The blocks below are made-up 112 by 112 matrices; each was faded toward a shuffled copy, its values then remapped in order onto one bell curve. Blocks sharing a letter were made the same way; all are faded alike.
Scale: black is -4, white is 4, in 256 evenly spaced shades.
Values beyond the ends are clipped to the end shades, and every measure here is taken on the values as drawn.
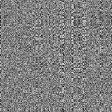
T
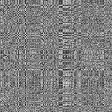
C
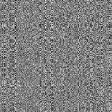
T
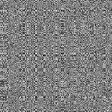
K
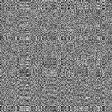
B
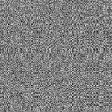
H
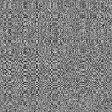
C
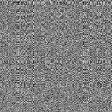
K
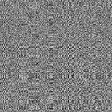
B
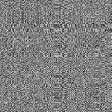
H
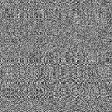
B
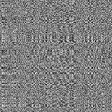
B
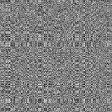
C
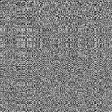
H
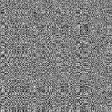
H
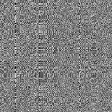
K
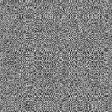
B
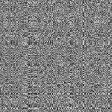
K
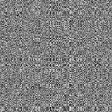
K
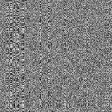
T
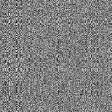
T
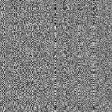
T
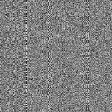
T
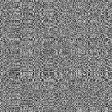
H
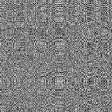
H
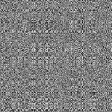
K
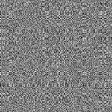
B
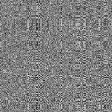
K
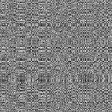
C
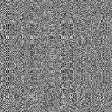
T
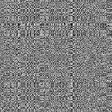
C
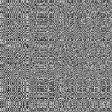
C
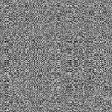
B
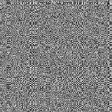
K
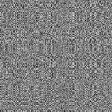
H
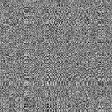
H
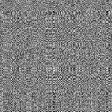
B
